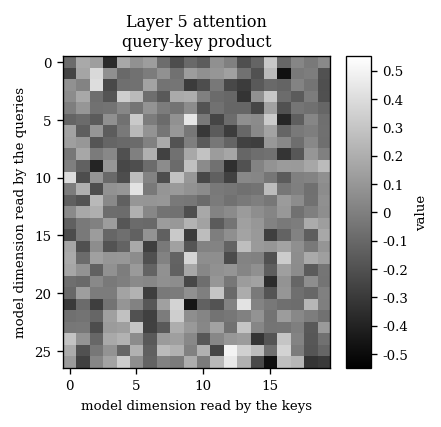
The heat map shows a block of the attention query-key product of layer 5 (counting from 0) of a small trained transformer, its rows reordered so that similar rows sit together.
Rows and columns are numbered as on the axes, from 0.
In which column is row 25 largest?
12
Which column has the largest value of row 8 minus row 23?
6
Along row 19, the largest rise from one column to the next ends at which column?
16
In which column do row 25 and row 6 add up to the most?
5
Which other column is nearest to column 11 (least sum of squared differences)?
17
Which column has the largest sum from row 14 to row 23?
13
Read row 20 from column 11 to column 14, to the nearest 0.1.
0.3 -0.1 0.2 0
